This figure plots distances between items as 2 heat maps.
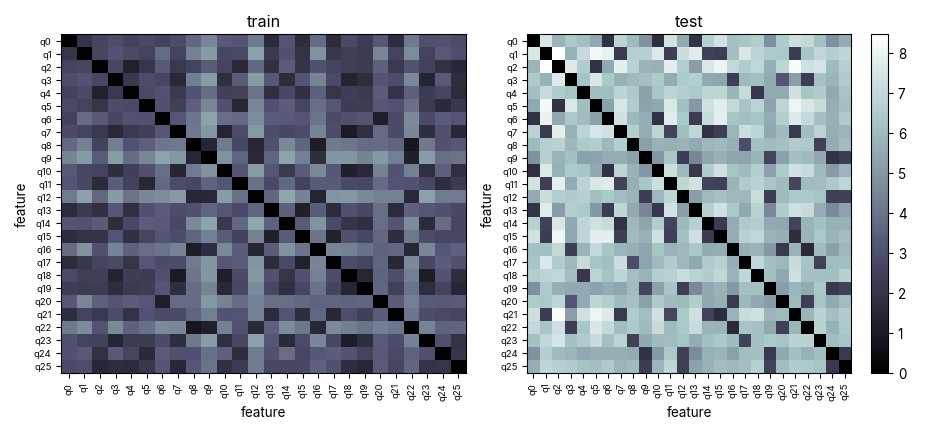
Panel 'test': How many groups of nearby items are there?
7
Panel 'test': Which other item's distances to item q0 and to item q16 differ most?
q22
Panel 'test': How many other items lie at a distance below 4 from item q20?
3
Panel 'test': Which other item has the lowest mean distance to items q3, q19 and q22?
q16
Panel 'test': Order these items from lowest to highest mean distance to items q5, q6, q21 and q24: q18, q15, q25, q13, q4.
q13, q25, q15, q4, q18
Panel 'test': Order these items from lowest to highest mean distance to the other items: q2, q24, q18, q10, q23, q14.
q24, q14, q10, q23, q18, q2
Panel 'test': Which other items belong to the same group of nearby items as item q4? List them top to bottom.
q18
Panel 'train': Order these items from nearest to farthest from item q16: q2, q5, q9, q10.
q9, q2, q5, q10
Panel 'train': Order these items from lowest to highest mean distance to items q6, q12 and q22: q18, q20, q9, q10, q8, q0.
q8, q9, q20, q0, q18, q10
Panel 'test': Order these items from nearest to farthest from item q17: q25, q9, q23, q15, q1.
q23, q9, q25, q15, q1
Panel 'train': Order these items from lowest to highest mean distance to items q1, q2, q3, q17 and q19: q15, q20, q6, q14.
q15, q14, q6, q20
